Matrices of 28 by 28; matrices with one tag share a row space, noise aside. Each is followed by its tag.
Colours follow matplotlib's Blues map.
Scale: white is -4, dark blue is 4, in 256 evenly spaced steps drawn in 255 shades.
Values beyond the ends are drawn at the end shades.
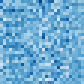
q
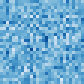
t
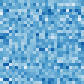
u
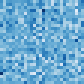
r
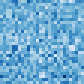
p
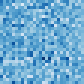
q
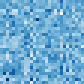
t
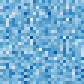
t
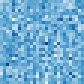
p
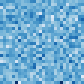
r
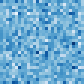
p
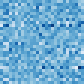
u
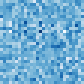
r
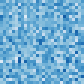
r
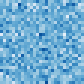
p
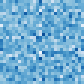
r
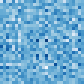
p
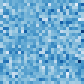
u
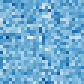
q
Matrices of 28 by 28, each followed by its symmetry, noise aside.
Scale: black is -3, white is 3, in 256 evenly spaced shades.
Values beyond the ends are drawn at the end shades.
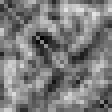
symmetric.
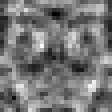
mirrored left to right.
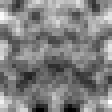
mirrored left to right.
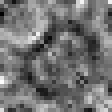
symmetric.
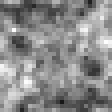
same after a half turn.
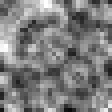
symmetric.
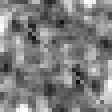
same after a half turn.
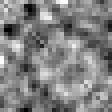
symmetric.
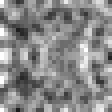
mirrored top to bottom.
